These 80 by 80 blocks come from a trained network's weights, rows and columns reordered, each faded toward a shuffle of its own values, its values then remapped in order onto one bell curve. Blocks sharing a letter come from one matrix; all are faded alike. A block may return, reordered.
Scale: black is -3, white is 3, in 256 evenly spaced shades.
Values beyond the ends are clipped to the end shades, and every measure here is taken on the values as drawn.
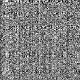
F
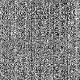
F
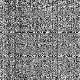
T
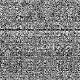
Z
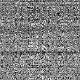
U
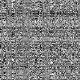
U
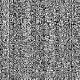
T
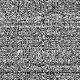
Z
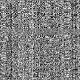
T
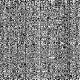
T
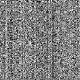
T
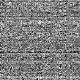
Z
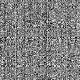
F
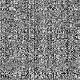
F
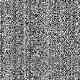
F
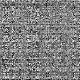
U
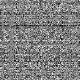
Z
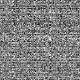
U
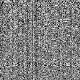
F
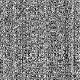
F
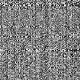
T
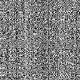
F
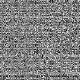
U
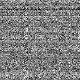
Z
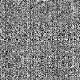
F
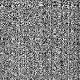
F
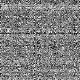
Z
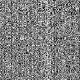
F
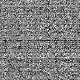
Z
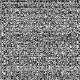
U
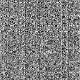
F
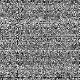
Z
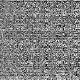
U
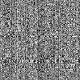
F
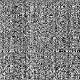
F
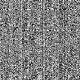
F
